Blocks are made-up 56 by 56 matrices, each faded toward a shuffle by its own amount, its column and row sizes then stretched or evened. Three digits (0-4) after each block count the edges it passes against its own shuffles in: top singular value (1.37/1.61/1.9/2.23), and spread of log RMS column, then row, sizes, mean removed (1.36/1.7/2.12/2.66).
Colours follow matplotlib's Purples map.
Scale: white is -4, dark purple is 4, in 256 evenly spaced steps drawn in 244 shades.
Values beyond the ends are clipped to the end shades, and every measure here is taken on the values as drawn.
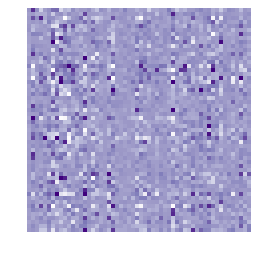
2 4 2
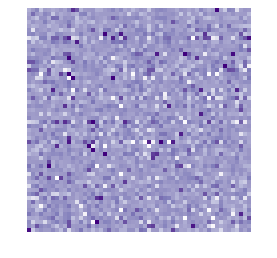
1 0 2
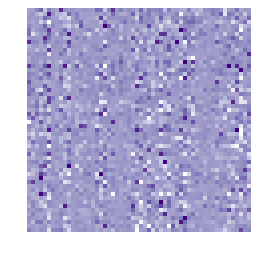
1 4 0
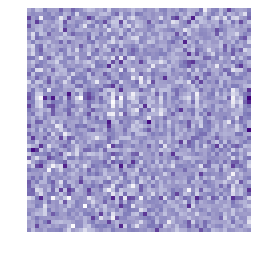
3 2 1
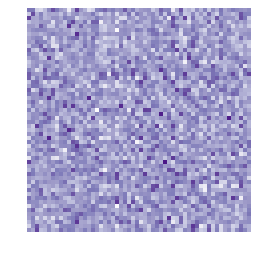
3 1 0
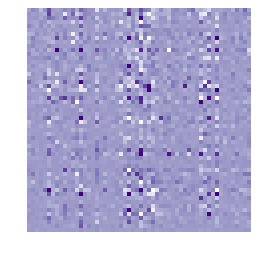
2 4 3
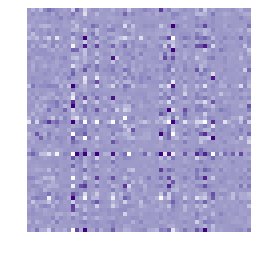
4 4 3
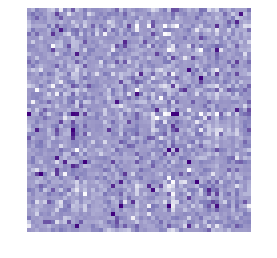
2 2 1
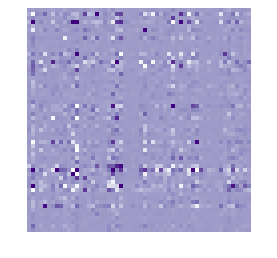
1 4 4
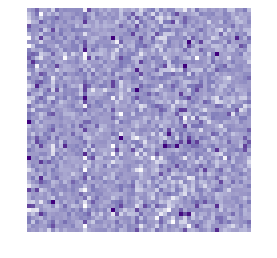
1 3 0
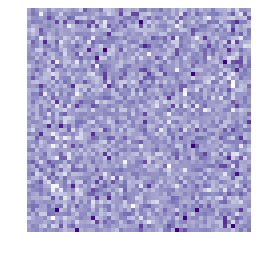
0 2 0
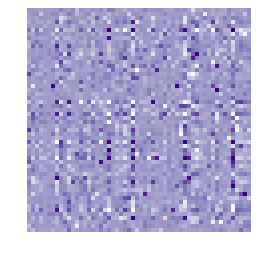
4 3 2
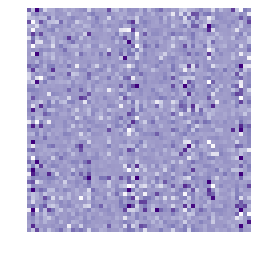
1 4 1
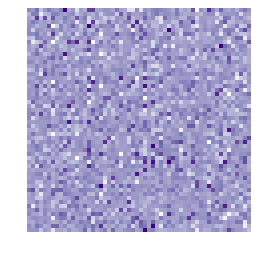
1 3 0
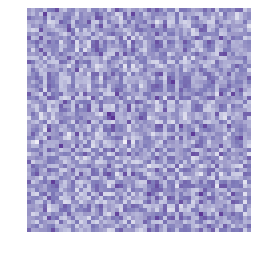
4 1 0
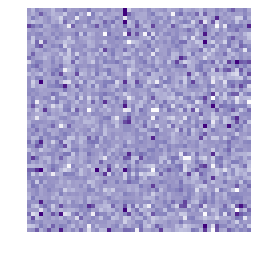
0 3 2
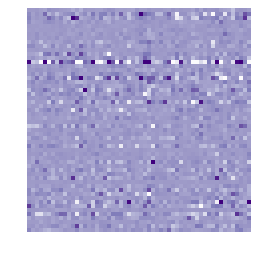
3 1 4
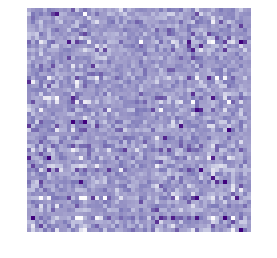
0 3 3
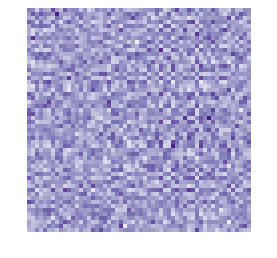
4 2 0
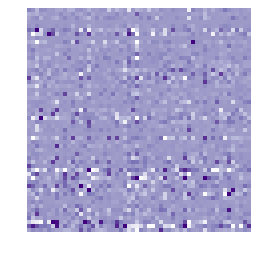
1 2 4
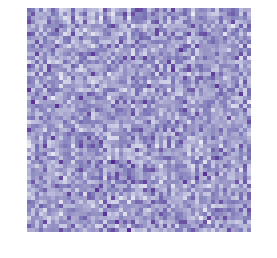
3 0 0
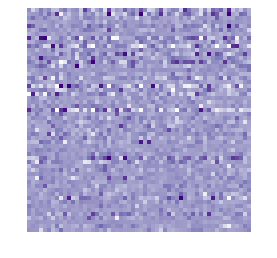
2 0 4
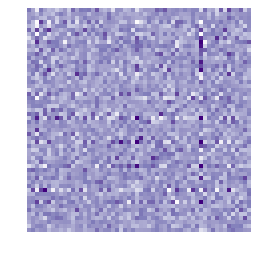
3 2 3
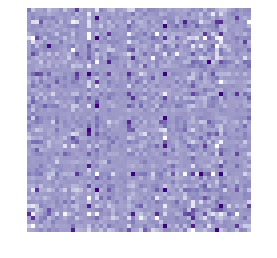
1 4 3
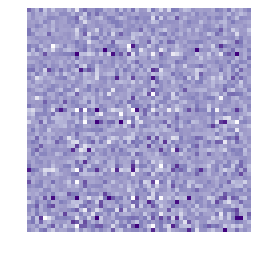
1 2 3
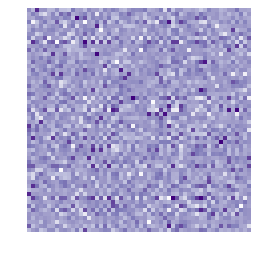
4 0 2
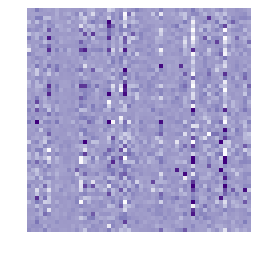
3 4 1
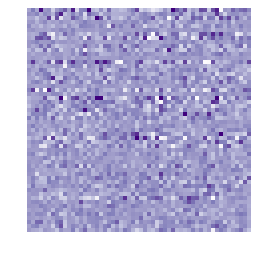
1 2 4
